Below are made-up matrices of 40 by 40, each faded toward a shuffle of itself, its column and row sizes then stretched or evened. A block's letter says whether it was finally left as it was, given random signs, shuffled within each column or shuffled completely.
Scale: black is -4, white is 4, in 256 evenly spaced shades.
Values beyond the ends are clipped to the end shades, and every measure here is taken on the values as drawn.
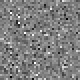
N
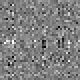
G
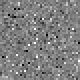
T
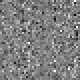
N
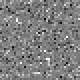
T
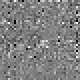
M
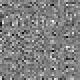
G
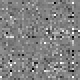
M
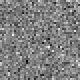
T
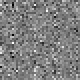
N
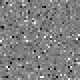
T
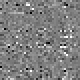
G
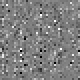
N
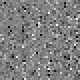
N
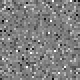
T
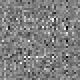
G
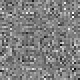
G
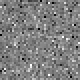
T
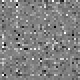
M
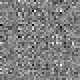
G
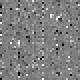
N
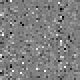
N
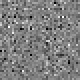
M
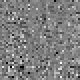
M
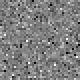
T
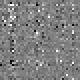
M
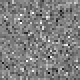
T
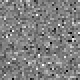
T
